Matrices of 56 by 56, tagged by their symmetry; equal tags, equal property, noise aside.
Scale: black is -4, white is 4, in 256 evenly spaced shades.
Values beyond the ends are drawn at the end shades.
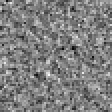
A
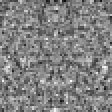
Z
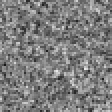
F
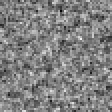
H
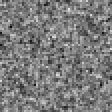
H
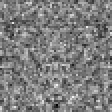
Z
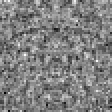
Z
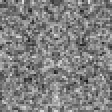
Z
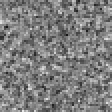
F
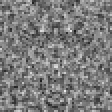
Z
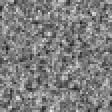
H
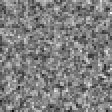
A
